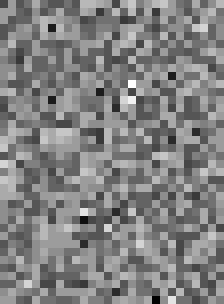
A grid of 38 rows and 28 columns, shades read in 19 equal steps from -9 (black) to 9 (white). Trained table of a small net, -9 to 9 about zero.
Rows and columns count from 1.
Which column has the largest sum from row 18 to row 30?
1
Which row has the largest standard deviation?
17
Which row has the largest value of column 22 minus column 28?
38
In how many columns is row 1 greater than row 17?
12
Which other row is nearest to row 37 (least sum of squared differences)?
27
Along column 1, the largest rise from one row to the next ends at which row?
21
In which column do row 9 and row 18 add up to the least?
5
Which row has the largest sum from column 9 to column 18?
29
